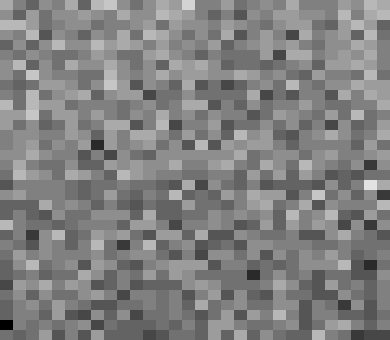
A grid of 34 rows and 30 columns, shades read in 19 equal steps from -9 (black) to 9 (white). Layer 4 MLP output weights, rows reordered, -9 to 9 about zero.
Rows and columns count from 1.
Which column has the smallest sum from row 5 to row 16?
18
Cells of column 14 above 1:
9
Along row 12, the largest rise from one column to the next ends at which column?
28
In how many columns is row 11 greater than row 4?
12
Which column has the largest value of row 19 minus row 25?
29
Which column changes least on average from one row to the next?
5
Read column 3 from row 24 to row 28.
-5 -3 0 4 0
